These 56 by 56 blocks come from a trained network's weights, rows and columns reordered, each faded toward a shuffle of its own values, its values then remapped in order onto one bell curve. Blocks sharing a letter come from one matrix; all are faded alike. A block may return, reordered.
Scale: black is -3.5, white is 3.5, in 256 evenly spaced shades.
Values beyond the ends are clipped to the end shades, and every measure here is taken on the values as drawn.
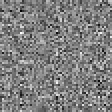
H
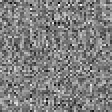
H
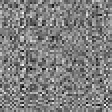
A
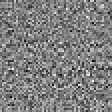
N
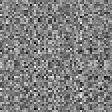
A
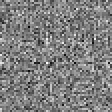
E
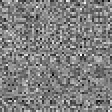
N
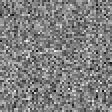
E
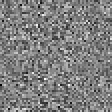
N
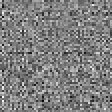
A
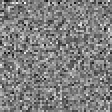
E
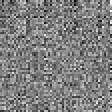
A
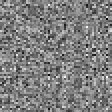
H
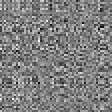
A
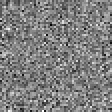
E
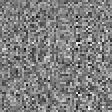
H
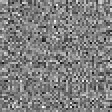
N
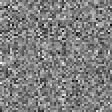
H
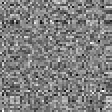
N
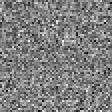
E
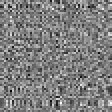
A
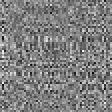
A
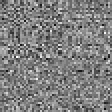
N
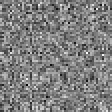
N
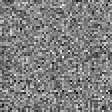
E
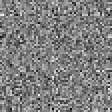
H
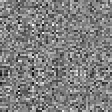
H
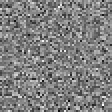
N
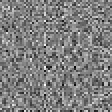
A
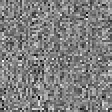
H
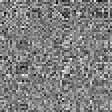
N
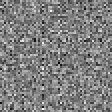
H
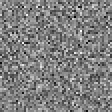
E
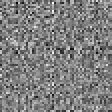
A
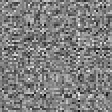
A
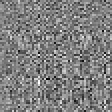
A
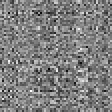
A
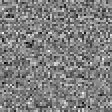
N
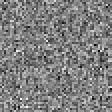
E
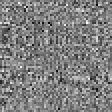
N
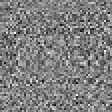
N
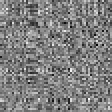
A
